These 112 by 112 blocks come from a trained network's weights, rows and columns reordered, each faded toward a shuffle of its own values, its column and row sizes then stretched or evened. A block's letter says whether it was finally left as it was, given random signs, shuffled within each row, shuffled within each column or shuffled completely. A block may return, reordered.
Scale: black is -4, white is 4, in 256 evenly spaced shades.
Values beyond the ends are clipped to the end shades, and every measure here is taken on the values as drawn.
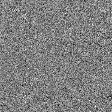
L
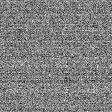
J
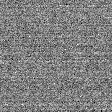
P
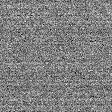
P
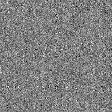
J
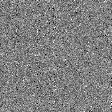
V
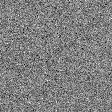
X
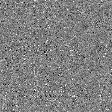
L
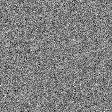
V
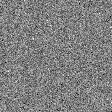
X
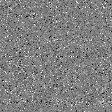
L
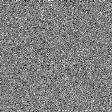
L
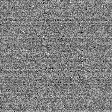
J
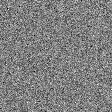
X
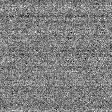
J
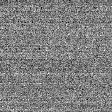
J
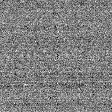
J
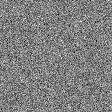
X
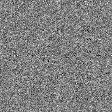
L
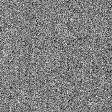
V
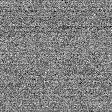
P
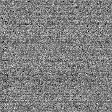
J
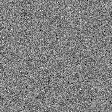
V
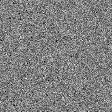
L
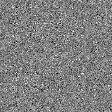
L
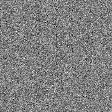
V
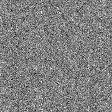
V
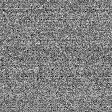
P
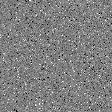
V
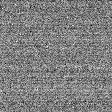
P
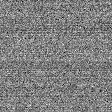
P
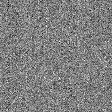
V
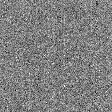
V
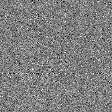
L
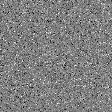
P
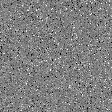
V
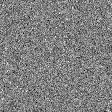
X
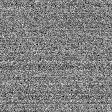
P
